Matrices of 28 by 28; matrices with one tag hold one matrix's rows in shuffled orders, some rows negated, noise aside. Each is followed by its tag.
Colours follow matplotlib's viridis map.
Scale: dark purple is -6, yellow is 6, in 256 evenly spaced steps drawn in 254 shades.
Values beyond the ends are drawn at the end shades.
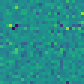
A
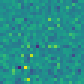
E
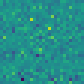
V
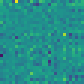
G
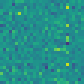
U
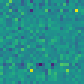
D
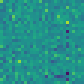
U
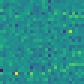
G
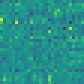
G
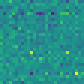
D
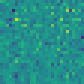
A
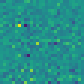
E
